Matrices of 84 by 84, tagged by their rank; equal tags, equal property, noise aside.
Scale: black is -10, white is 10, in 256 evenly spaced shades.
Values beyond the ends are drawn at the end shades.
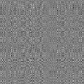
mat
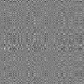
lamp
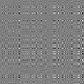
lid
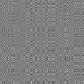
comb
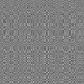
comb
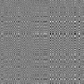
lid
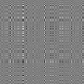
lid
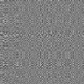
mat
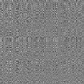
mat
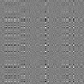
lid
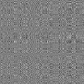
mat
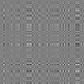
lid
